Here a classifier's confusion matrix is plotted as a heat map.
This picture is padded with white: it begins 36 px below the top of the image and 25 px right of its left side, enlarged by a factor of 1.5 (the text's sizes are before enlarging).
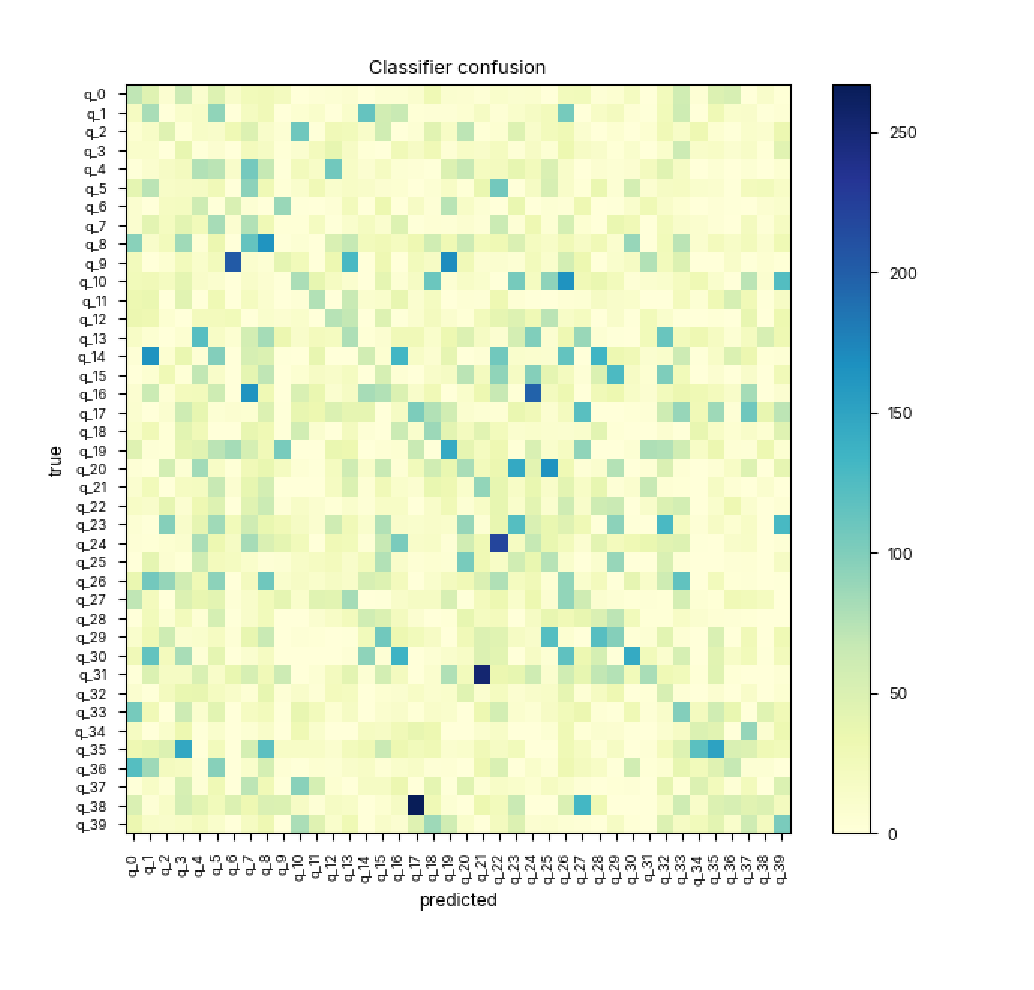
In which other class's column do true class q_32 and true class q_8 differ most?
q_7
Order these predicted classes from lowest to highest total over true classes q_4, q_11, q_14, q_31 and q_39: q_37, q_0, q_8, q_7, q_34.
q_34, q_0, q_37, q_8, q_7
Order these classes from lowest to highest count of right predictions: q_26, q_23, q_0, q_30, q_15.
q_15, q_0, q_26, q_23, q_30
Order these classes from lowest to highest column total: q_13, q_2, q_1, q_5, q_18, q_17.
q_2, q_17, q_18, q_13, q_1, q_5
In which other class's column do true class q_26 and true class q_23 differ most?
q_39
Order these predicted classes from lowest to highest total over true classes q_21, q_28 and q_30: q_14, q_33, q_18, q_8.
q_18, q_33, q_8, q_14
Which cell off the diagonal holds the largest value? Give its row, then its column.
q_38, q_17
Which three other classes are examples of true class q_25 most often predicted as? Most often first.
q_20, q_29, q_15
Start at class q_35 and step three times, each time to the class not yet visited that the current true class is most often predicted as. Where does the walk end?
q_0
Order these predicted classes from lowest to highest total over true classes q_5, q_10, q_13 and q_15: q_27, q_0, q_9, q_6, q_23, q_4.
q_6, q_9, q_0, q_27, q_23, q_4
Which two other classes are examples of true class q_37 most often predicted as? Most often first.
q_10, q_7
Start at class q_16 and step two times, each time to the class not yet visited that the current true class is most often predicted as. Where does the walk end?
q_22
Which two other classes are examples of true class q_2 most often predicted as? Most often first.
q_10, q_20
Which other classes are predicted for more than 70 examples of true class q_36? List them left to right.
q_0, q_1, q_5
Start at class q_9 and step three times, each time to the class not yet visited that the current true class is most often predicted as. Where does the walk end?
q_27
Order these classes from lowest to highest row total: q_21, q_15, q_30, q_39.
q_21, q_39, q_15, q_30
